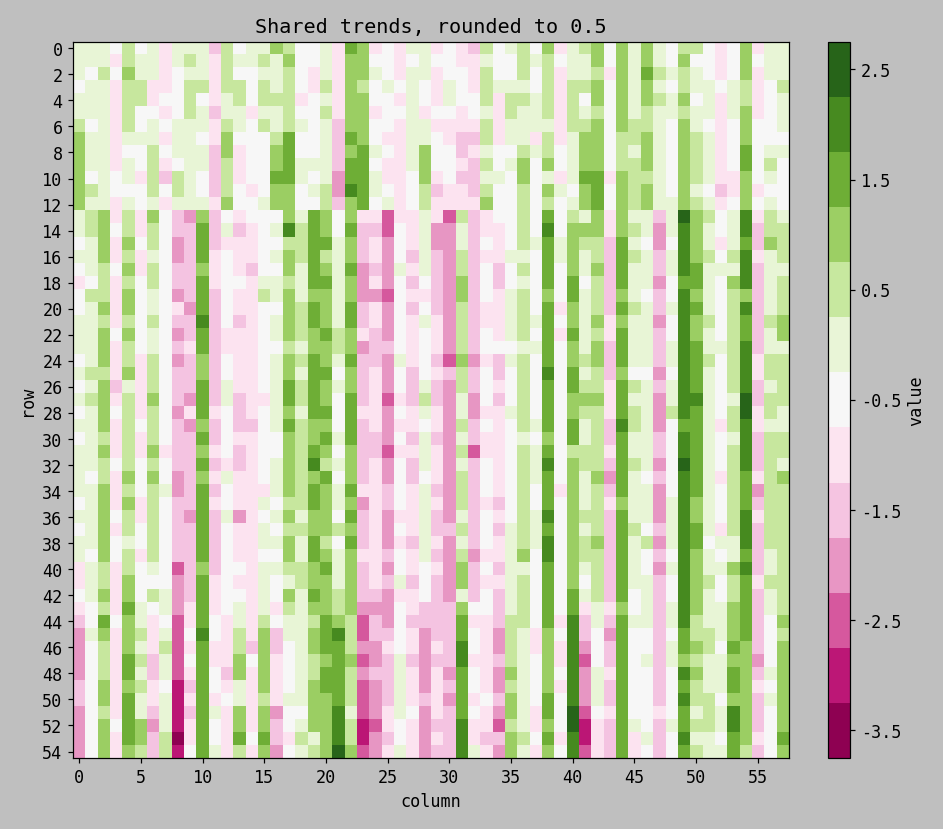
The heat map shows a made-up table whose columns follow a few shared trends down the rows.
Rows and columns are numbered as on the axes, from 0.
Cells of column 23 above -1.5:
18
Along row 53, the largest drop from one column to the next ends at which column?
41
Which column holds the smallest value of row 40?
8
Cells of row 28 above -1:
40
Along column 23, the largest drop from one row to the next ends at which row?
13
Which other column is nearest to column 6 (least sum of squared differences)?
56
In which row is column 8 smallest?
53
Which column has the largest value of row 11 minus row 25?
23
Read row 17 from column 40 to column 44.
1 0 1 -1.5 1.5
